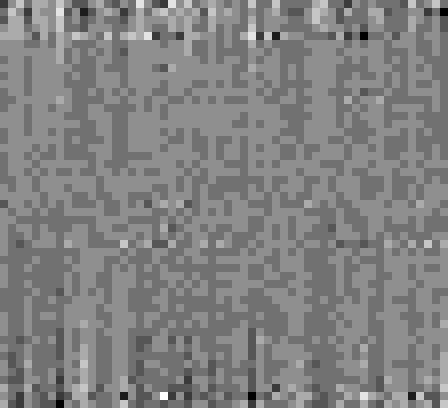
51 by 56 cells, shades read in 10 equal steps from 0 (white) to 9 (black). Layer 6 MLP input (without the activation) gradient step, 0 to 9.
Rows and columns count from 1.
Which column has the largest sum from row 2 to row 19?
56
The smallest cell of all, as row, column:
50, 21
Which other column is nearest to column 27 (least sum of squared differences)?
2
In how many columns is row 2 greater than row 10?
17
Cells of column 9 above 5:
2
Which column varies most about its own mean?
8
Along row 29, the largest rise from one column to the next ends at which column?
22
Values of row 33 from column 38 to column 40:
4 5 5
